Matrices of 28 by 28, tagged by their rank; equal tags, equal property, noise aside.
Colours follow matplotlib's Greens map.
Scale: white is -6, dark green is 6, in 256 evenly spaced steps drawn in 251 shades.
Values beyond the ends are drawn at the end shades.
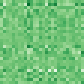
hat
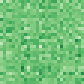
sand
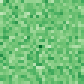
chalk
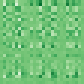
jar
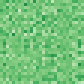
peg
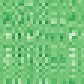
hat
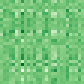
jar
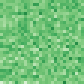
chalk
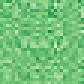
sand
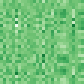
hat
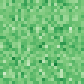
peg
